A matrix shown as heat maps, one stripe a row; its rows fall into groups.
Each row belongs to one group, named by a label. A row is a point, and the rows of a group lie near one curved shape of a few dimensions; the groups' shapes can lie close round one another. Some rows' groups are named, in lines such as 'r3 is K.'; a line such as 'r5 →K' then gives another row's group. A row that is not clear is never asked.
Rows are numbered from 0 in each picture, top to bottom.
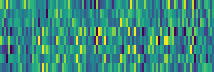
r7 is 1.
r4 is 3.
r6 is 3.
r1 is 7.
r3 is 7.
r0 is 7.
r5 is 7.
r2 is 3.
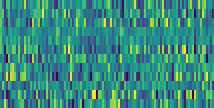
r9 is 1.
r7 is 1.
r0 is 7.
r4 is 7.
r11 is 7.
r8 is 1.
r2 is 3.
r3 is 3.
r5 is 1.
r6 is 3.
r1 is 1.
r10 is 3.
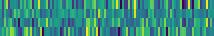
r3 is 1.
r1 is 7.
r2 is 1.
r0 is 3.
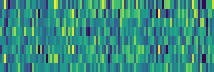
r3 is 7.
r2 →3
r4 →3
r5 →3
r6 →7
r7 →3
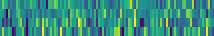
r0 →7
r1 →3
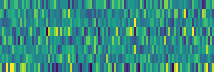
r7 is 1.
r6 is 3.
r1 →1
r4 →1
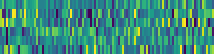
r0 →1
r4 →3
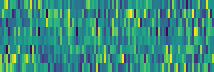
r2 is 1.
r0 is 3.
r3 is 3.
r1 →7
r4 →3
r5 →3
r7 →1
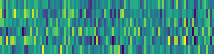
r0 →1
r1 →7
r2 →7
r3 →1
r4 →7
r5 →7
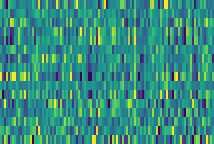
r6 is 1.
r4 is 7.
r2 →1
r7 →1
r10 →1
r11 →7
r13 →1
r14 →3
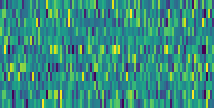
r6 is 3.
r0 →1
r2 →1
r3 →3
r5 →7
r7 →1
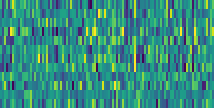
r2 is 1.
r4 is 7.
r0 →1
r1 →7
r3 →1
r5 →7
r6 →7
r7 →1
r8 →1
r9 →7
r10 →3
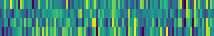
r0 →1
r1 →7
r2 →3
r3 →1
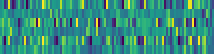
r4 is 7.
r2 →3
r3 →1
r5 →1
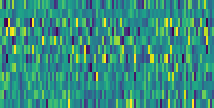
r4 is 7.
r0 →7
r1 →7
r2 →3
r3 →1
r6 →3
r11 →7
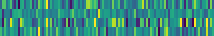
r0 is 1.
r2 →1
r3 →3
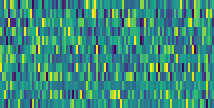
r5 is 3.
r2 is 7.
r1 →3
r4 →1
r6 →1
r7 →3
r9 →1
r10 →7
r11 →3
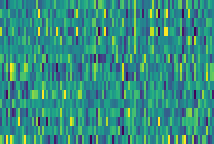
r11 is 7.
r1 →3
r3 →3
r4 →3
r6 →7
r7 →1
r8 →1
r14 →7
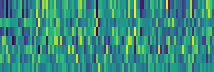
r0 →1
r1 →1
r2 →3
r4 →7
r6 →3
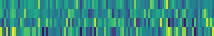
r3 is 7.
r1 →1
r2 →1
